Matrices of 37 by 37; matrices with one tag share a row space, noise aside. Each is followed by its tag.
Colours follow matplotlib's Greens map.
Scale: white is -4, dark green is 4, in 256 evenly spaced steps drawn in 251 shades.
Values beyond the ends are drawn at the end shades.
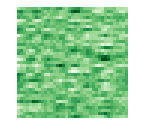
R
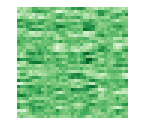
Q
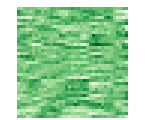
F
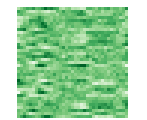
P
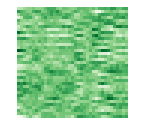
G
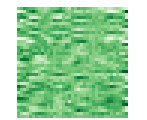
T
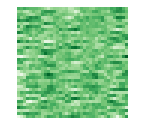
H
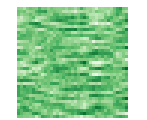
F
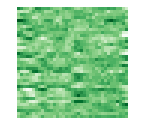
T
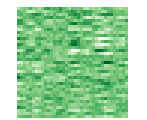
R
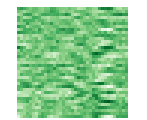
G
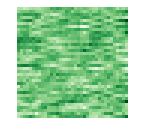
F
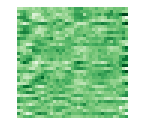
T
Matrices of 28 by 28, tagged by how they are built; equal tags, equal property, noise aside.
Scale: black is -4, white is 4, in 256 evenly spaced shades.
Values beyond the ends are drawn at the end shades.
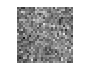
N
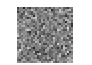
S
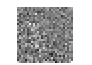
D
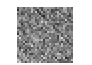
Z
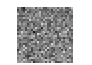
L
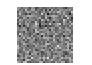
L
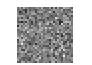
S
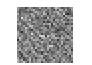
Z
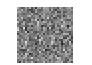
L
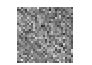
Z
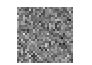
Z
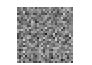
L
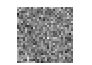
S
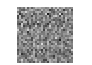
L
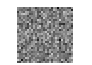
L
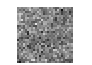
N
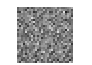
L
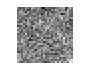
N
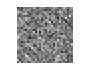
Z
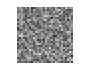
S
